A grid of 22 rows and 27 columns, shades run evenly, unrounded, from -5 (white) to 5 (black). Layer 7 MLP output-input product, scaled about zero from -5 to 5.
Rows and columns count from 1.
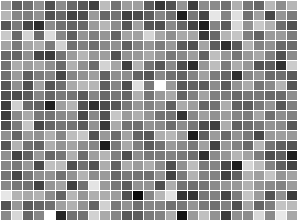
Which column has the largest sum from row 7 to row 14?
1
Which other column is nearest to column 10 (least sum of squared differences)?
23
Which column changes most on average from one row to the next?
4
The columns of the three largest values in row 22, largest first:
17, 6, 21
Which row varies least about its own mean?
10
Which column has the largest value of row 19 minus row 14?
7
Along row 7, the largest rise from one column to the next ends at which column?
12
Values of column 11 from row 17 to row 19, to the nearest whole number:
1 1 0
